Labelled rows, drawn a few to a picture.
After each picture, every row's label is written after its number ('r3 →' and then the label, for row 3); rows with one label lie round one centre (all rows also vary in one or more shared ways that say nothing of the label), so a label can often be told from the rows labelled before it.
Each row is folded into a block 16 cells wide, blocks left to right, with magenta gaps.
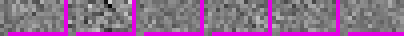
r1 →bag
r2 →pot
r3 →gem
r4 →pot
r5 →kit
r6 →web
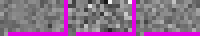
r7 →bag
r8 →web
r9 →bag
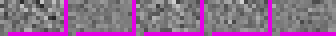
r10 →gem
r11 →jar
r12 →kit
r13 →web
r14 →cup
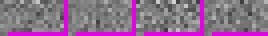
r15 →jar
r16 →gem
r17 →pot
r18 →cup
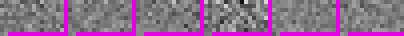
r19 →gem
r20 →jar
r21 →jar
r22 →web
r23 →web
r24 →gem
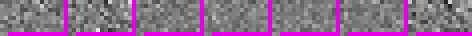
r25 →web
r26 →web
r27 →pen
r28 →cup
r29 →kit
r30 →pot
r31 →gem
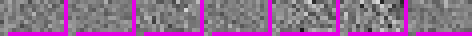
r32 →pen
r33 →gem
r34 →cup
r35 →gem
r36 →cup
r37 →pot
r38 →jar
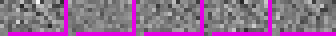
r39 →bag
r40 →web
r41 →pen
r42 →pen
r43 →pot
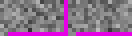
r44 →cup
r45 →pen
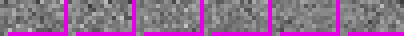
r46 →web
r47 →pen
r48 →cup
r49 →cup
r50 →bag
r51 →cup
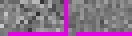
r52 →cup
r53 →jar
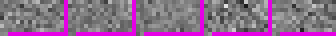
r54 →gem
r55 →web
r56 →bag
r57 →pen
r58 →cup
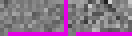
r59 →web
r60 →pot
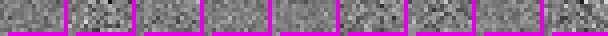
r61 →pot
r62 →gem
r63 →web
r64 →bag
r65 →pen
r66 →bag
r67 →pen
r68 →jar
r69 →web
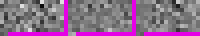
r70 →bag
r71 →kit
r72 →pot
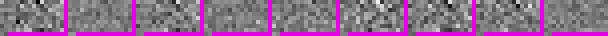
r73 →cup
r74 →kit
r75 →pot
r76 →kit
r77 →kit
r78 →web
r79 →pot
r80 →gem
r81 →gem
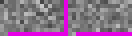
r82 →web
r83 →pen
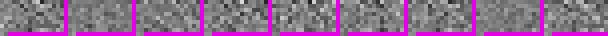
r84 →cup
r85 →pen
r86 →pen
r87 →pen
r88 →cup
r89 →pot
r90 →cup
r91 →cup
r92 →cup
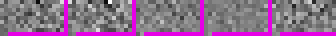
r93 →kit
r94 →gem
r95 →pen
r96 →pen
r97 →web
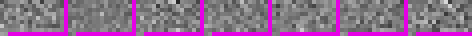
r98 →web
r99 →pen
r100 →gem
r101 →pen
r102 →gem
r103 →gem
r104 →web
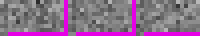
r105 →cup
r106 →kit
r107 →bag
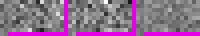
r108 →pot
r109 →bag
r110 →web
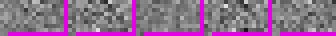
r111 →cup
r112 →kit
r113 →jar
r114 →pen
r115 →cup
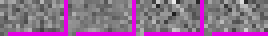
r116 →jar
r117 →pot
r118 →jar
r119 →jar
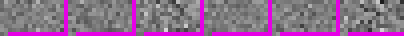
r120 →jar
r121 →pen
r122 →pen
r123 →gem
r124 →kit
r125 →gem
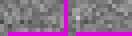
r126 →web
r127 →cup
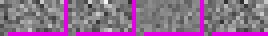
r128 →bag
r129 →jar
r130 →pen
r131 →kit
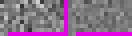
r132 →kit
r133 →pen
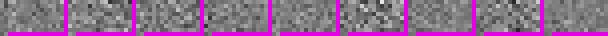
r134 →web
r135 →cup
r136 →web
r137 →bag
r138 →pen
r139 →jar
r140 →jar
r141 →web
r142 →bag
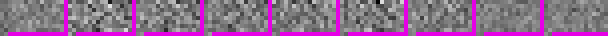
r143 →bag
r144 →cup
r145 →cup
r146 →pen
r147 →gem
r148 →cup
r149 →web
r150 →cup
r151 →jar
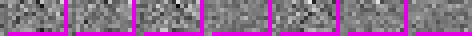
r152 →pot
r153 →cup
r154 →bag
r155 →gem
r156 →gem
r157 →jar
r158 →cup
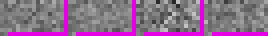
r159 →web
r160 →bag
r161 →kit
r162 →kit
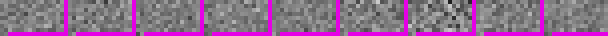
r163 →jar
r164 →cup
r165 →bag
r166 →bag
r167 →kit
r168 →jar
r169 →pen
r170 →pen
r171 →bag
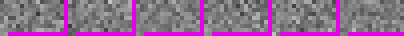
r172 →gem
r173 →bag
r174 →pen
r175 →pen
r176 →cup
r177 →kit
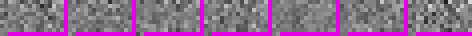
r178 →gem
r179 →cup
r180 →pen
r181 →cup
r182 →kit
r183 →jar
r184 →cup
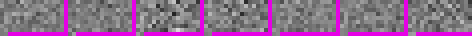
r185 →web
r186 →pen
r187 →gem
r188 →cup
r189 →gem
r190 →gem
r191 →kit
